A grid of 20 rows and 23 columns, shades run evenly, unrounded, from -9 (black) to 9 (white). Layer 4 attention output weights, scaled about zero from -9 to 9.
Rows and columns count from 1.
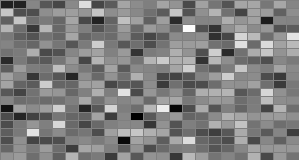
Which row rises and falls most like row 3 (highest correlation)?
20
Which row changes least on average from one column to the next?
13
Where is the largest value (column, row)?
15, 4
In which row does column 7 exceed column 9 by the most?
1
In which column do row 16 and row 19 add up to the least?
12
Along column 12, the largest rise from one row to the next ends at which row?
17
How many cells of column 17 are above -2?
13
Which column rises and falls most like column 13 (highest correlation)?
22
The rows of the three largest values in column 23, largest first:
5, 6, 7
